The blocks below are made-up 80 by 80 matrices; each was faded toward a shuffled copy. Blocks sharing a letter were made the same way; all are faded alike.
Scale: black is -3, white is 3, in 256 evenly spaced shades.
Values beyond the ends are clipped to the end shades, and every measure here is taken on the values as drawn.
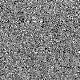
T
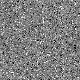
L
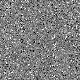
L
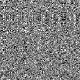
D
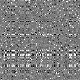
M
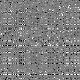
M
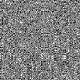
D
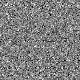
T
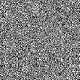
D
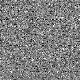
T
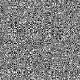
D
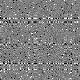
M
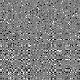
M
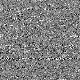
T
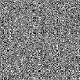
D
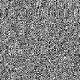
D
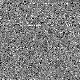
T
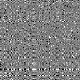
M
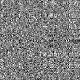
D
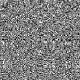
D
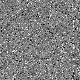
L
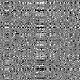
M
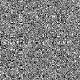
D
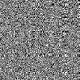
D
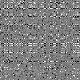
M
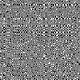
M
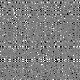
M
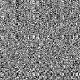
D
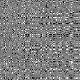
M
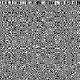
M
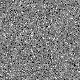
L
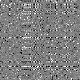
M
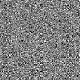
D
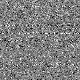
T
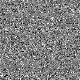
T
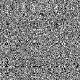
D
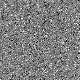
L
